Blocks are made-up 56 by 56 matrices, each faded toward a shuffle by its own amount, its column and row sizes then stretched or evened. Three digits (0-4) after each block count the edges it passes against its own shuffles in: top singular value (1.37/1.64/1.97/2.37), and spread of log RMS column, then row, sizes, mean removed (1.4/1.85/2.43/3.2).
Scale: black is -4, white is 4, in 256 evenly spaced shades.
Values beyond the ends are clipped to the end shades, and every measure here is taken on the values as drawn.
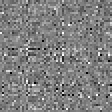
3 1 2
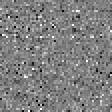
0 1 1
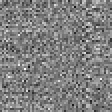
3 1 0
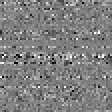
0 1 4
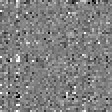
2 2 2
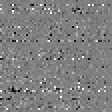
0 1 3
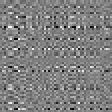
4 2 4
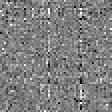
3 2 0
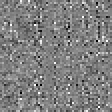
2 3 2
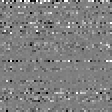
2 0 4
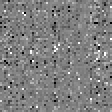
0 3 0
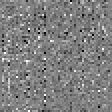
0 3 1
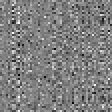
4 3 0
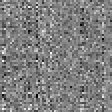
3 3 0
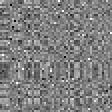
4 1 0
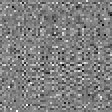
4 1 2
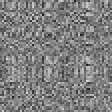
4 2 1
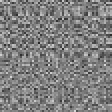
4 1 3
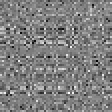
4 0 3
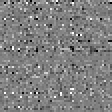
0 1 3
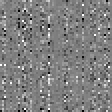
1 4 1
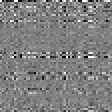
4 1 4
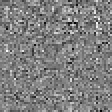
2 2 2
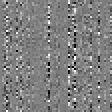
3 4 0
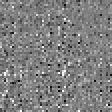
1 3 2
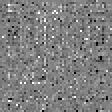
2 1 1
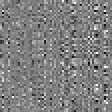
4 4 0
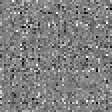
1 2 2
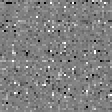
0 1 2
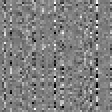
4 4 0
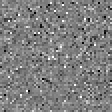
1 0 0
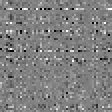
3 2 3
